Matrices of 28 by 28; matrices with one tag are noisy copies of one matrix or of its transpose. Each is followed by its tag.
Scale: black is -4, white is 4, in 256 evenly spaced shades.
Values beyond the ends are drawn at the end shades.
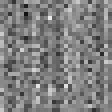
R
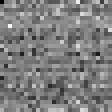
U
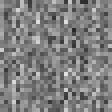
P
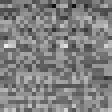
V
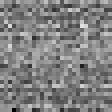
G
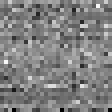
G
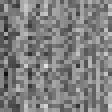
V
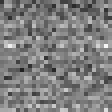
V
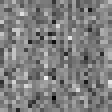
U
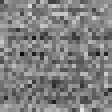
U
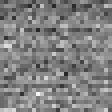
V
